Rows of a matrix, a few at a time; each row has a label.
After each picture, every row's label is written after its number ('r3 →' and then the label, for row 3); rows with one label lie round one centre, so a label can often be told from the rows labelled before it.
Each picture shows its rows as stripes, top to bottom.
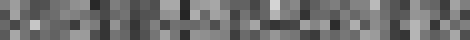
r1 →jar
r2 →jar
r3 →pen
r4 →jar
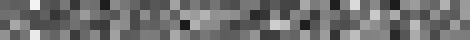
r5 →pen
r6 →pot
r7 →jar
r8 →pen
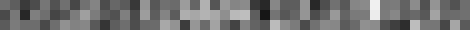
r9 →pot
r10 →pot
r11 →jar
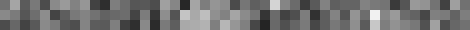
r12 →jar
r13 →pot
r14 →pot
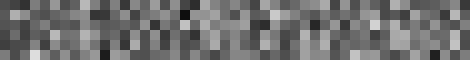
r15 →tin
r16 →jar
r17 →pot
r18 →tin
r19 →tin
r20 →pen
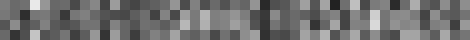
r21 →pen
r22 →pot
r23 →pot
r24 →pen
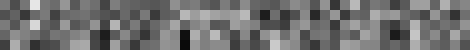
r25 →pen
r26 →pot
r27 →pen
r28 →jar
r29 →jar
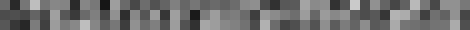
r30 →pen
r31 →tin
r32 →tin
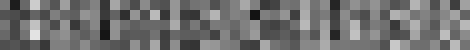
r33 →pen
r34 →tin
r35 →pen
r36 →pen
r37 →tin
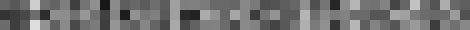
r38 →pen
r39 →tin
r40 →pen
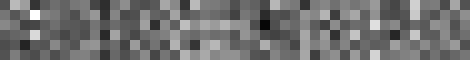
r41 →jar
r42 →pen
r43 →pot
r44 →pen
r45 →tin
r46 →pot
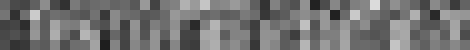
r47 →pot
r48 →pen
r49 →tin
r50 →tin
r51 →tin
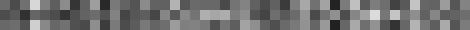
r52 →pen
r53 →pot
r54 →pen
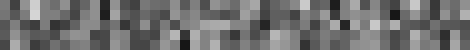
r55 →pen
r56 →pen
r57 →pot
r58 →jar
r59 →jar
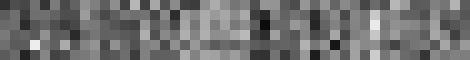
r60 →tin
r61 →pot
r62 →pot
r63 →pot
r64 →pen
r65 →pot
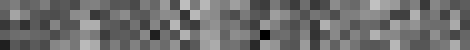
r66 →pot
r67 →jar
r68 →tin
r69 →pot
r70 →tin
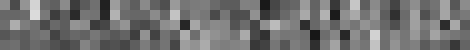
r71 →pen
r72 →pen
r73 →jar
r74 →pot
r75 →pot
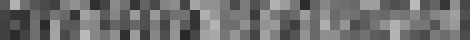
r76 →jar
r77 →tin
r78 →tin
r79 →tin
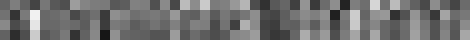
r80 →pot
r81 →pen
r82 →pen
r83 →pen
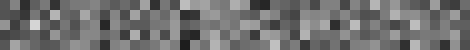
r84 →pot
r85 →tin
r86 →pen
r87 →tin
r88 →jar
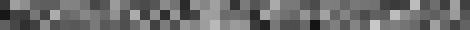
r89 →jar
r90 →tin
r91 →pot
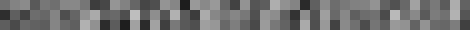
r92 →jar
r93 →tin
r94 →tin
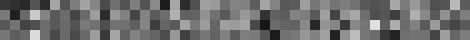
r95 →tin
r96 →pen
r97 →pot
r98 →pen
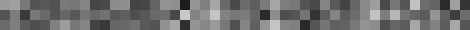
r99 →jar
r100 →pot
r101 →jar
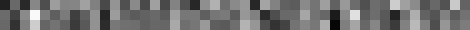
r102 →tin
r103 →pen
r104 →pen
